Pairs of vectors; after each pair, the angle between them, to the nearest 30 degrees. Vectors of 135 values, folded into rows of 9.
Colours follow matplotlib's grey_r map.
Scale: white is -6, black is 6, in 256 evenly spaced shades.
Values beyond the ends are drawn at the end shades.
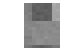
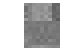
150 degrees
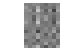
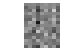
150 degrees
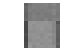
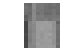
30 degrees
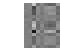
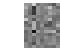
30 degrees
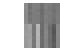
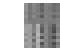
30 degrees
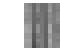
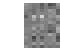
90 degrees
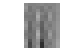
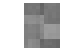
90 degrees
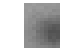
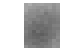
60 degrees
